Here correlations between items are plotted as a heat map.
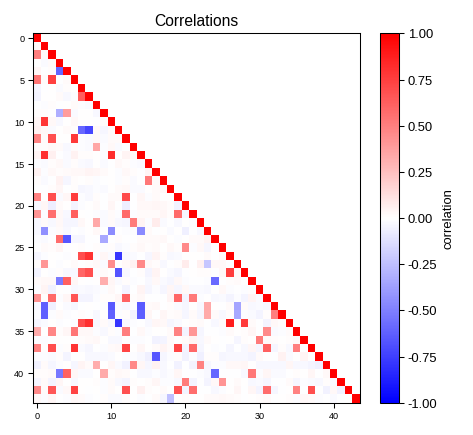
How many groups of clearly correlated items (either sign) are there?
10
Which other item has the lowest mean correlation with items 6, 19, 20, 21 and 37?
11
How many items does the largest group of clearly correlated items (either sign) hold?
10
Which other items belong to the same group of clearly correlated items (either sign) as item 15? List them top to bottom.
17
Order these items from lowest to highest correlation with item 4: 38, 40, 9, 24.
24, 38, 9, 40
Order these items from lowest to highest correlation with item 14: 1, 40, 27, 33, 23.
33, 23, 40, 27, 1
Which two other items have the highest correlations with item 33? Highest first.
32, 23
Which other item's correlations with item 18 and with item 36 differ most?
30
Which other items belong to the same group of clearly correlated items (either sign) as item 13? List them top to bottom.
8, 22, 39
